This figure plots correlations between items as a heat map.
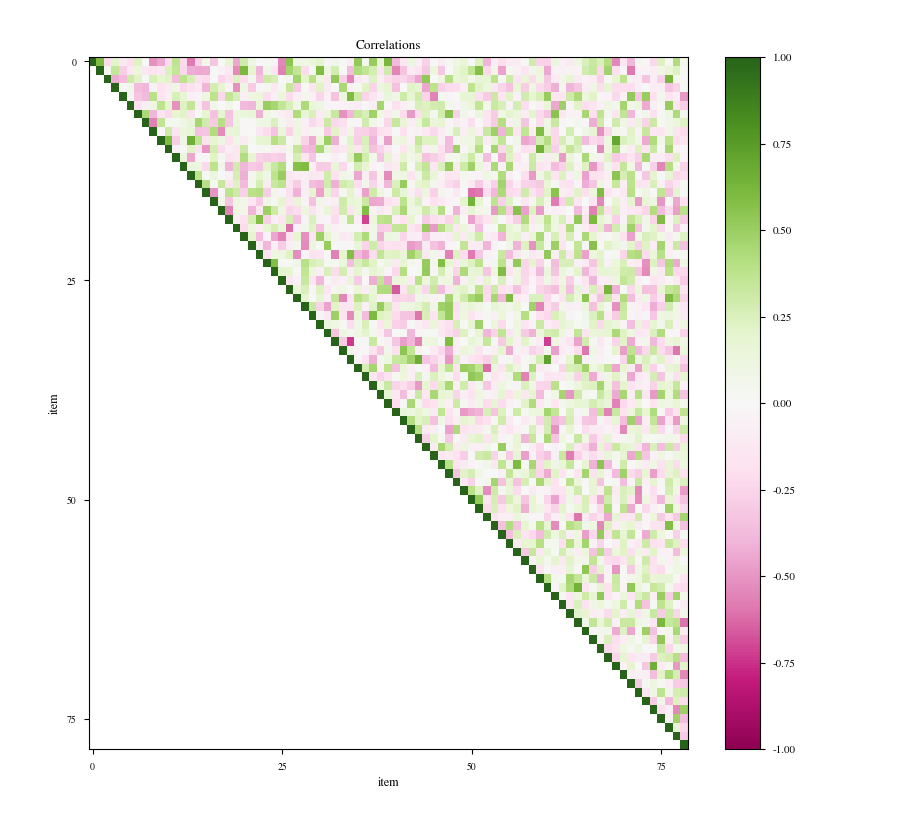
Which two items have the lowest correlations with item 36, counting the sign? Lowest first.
18, 57
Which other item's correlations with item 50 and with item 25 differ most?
1
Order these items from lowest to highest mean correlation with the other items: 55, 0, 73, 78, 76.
78, 73, 0, 55, 76
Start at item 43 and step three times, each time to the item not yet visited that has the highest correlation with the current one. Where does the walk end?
64
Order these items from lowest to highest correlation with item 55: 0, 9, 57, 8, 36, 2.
0, 9, 36, 57, 2, 8
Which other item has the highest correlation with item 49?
35
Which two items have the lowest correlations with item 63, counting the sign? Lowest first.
45, 38
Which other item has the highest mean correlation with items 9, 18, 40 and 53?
60
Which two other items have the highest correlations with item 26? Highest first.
68, 0
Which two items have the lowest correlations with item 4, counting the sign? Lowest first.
45, 78
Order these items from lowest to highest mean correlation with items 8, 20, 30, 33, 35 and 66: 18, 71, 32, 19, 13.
13, 19, 71, 32, 18
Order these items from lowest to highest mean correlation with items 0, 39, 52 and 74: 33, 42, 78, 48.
33, 48, 42, 78
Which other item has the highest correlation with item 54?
24
